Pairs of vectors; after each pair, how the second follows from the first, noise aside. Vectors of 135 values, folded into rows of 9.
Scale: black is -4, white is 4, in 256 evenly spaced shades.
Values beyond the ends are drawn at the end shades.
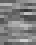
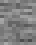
negated, shrunk.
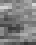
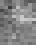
wrapped around, negated, partly zeroed.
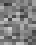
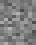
shrunk.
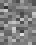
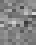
wrapped around, negated, partly zeroed.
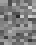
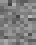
shrunk.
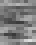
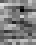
reversed.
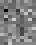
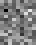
copied.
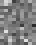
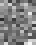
reversed.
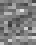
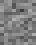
negated, shrunk.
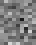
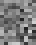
copied.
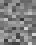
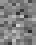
wrapped around, negated, partly zeroed.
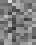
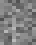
negated, shrunk.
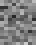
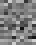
reversed.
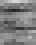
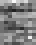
copied.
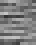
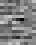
negated.
